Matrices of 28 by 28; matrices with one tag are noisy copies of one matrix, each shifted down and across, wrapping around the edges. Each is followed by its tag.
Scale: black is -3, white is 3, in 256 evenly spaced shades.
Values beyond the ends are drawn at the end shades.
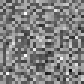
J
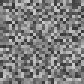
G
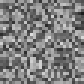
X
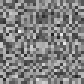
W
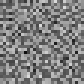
G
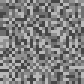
W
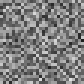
G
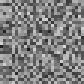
W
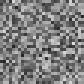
J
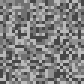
J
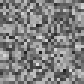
X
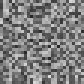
J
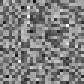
J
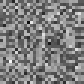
J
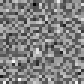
G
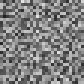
G
